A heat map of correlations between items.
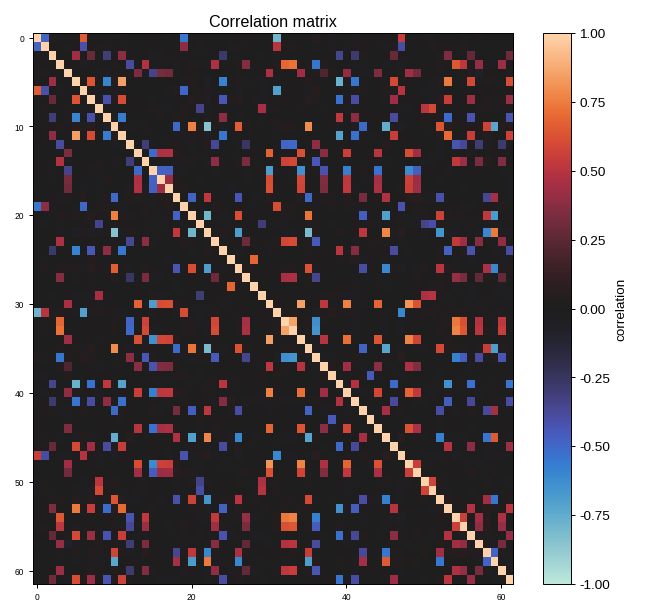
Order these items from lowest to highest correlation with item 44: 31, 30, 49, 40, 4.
31, 4, 49, 40, 30
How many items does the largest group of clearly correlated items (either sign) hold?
12
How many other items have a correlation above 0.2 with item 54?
9
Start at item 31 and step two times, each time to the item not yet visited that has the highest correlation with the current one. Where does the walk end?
1
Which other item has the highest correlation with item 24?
39
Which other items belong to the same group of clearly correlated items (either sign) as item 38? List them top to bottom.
43
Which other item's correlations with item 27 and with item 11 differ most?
5
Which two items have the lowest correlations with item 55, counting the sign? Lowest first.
36, 12
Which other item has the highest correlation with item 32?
33
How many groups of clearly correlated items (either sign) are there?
8
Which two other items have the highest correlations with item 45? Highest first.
22, 59
